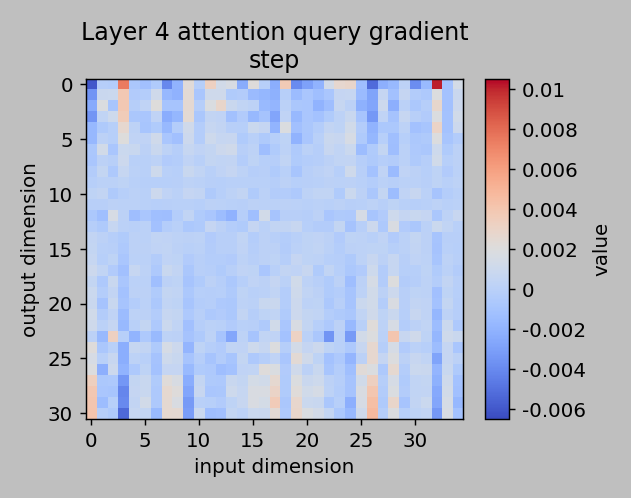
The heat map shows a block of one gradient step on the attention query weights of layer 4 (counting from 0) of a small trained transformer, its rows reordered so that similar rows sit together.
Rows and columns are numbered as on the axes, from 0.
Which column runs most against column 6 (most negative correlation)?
28
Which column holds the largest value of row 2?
3
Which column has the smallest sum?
24
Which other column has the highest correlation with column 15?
13
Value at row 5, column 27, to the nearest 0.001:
0
